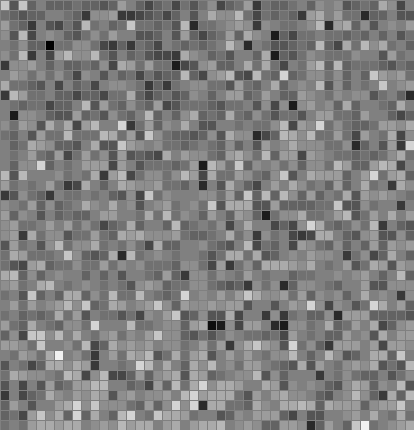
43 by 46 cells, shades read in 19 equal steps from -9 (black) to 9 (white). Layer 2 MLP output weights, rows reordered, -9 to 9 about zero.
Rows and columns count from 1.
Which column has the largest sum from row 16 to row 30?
28
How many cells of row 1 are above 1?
5
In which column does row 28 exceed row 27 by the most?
2
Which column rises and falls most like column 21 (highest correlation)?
32
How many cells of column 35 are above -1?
27
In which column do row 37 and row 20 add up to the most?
17
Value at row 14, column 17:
5
